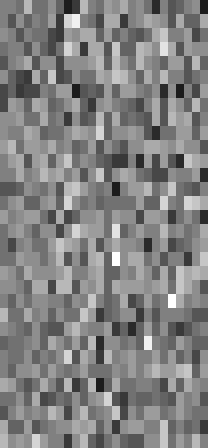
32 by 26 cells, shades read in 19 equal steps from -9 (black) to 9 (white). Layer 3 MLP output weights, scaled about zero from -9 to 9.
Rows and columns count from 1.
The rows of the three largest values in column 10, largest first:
2, 17, 14
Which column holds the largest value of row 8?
25
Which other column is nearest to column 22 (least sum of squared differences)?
6
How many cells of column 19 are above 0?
16
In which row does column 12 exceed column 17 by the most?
22
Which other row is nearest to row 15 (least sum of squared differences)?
20
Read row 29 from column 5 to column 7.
3 -4 -3
